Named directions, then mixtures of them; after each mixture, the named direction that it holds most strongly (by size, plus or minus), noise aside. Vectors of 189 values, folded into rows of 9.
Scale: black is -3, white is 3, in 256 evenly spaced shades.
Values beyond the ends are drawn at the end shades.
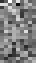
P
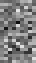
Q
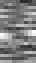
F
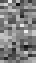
P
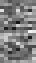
Q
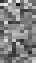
P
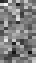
P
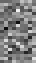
Q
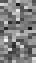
Q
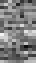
F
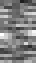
F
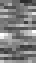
F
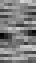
F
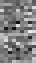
Q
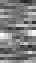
F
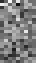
P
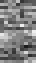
F
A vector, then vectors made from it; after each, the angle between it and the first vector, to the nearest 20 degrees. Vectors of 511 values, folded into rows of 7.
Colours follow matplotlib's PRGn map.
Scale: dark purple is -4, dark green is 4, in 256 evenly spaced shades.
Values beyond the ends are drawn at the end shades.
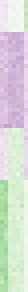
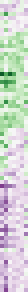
140 degrees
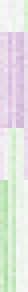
20 degrees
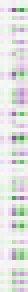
80 degrees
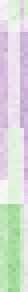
40 degrees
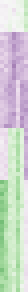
20 degrees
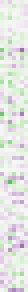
100 degrees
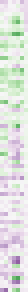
120 degrees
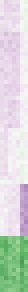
60 degrees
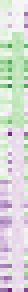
140 degrees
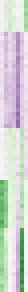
40 degrees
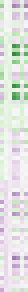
120 degrees
